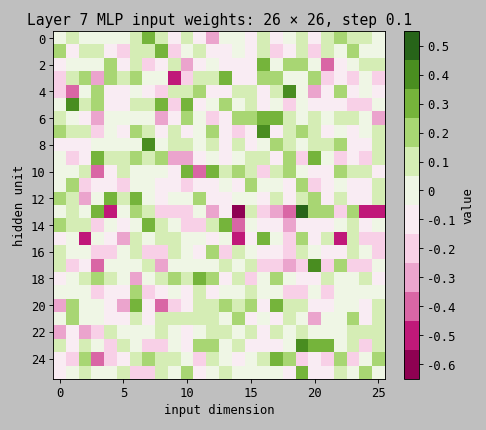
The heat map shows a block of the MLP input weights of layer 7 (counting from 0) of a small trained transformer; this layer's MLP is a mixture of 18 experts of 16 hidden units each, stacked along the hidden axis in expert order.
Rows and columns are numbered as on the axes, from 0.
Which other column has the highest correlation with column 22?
14
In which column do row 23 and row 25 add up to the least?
7
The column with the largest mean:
6
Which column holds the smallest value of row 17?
3
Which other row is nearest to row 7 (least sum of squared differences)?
2
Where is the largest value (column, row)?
19, 13
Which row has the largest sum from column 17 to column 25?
23
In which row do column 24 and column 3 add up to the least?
17
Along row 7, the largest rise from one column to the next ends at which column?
16
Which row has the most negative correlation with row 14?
4
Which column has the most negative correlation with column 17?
0
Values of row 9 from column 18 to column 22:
0.2 -0.2 0.3 0 -0.2
